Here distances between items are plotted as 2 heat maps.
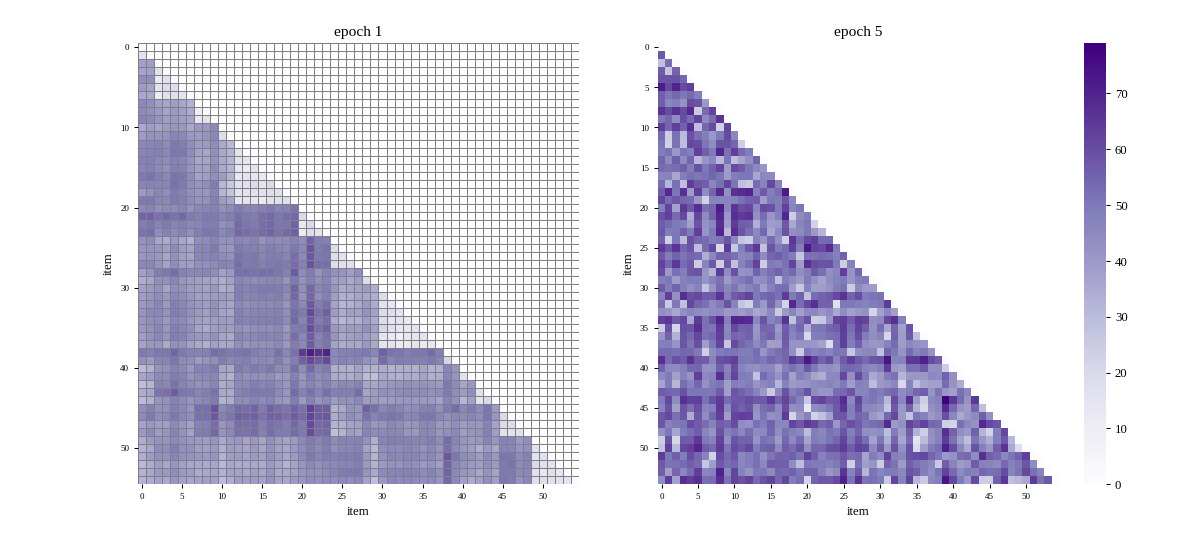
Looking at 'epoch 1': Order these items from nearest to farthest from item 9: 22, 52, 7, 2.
7, 52, 2, 22
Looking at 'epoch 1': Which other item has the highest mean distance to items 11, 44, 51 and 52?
38
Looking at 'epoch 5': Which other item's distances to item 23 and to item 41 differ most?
37
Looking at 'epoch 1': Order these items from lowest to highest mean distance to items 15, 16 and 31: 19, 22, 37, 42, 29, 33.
19, 37, 33, 29, 42, 22
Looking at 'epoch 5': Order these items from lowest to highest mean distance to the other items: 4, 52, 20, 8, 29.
29, 52, 20, 4, 8
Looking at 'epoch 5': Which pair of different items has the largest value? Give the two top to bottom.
39, 44
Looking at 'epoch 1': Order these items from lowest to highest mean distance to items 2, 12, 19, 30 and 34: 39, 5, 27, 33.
33, 5, 27, 39
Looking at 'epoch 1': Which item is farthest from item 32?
21
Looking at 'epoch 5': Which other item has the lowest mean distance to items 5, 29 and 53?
33
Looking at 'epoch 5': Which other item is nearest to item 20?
45
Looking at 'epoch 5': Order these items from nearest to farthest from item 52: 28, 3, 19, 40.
19, 28, 40, 3
